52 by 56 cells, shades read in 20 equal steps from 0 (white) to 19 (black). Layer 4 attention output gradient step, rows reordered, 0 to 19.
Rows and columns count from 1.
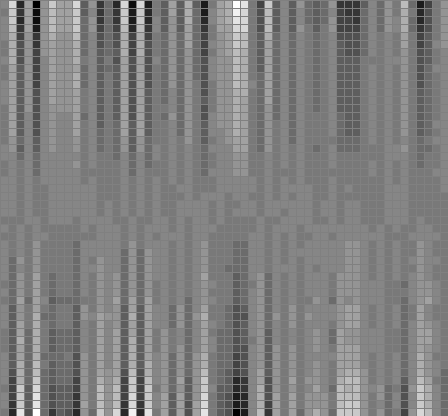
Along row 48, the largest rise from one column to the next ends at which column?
18
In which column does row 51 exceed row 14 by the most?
30
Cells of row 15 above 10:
18
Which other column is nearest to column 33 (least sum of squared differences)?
54
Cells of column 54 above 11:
8
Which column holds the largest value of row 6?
5
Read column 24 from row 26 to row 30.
9 9 10 10 10
